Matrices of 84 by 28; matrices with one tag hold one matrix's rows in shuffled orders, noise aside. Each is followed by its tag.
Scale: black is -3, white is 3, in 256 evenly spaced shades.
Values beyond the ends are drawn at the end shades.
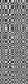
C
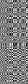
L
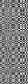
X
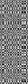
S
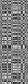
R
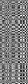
X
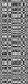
R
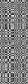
C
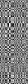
C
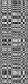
R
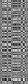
R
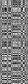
R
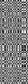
S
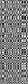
S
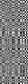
X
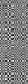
C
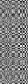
X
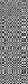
S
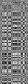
R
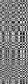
X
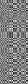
L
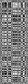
R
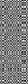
S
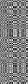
L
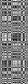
R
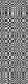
C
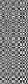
X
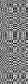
L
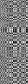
L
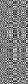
L
